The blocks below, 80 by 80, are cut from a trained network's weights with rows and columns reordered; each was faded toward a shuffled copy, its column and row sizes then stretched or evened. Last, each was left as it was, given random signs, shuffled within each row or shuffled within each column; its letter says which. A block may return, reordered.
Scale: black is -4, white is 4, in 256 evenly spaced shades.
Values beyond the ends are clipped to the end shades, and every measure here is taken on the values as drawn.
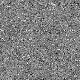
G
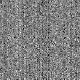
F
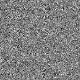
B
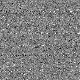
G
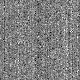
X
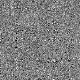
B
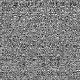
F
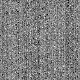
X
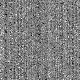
X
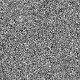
X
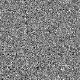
B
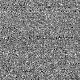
G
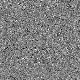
G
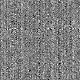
F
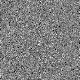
X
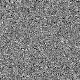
G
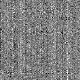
F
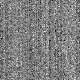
X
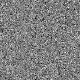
X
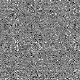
F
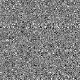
F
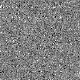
B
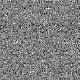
F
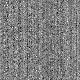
X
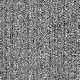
X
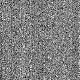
X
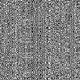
F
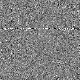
B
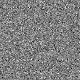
G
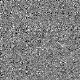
B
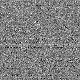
G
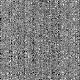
F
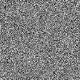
B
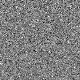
G
